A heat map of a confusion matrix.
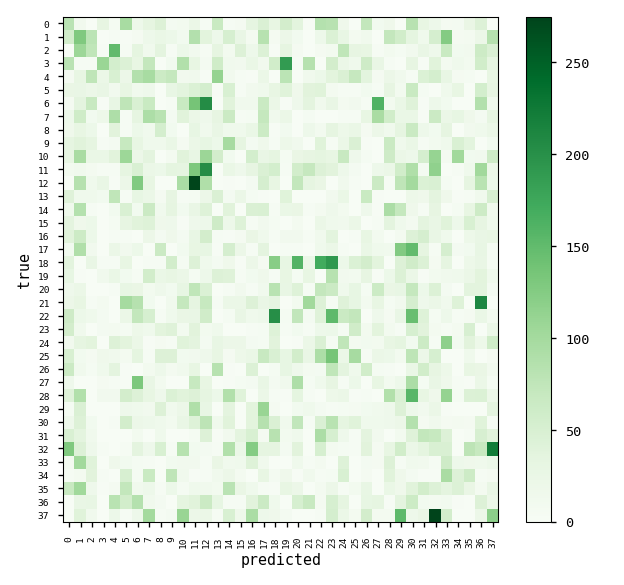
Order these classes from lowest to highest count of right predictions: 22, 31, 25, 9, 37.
9, 22, 31, 25, 37
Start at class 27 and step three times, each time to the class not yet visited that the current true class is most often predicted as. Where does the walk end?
11
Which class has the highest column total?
30
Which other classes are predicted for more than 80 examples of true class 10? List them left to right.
1, 5, 12, 32, 34
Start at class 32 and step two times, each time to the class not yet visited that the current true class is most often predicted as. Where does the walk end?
29
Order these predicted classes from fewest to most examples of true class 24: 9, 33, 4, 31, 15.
9, 15, 4, 31, 33
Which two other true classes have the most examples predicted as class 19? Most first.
3, 4
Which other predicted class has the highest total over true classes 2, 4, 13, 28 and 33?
1
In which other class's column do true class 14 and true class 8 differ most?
28
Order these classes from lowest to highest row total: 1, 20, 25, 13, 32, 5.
13, 5, 20, 25, 1, 32
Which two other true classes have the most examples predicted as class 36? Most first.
21, 11
